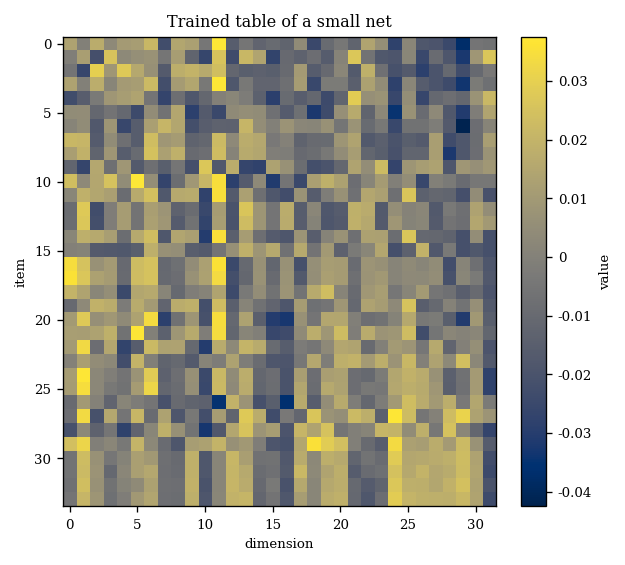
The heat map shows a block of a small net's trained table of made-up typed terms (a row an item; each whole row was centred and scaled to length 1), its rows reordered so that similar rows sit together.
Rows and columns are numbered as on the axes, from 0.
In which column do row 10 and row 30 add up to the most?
5
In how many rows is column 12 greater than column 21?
12
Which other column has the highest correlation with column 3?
11
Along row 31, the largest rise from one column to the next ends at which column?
17
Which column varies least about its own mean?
30
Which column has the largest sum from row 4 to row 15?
6
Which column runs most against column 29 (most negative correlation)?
8
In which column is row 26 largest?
25
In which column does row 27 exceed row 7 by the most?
24
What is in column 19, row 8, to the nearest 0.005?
-0.005
